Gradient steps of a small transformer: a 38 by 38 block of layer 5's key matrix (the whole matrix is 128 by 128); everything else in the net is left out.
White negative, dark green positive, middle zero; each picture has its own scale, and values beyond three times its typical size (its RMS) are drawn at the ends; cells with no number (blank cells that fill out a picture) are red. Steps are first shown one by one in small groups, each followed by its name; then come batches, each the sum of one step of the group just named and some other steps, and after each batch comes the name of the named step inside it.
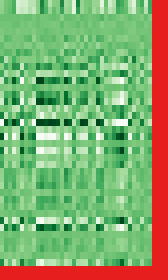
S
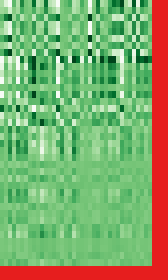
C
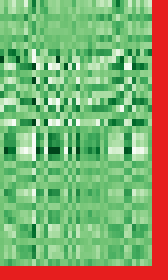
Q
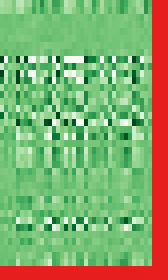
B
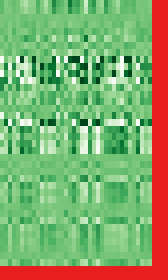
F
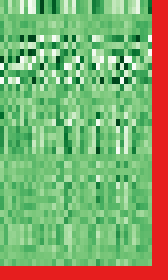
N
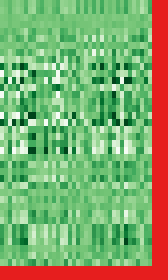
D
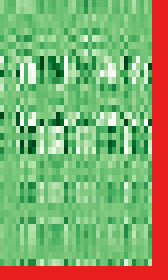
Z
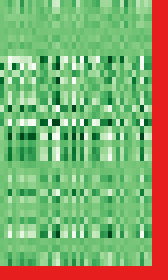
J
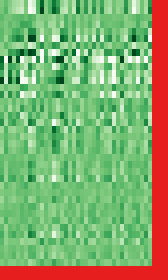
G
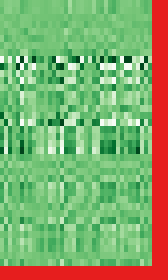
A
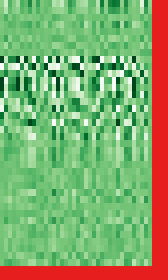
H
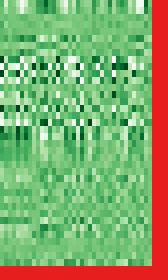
N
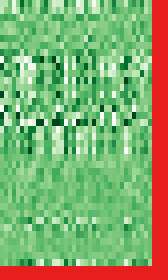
Z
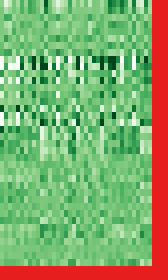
C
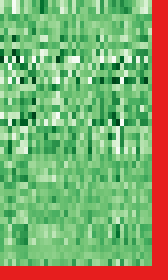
D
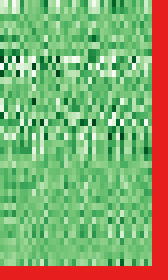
Z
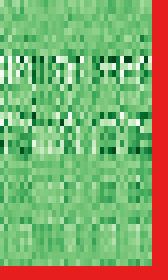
A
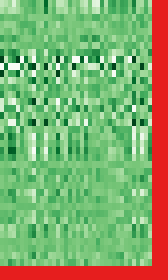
Q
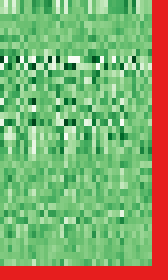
H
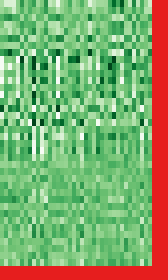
C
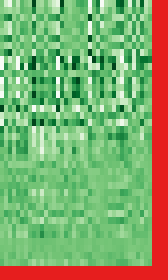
C
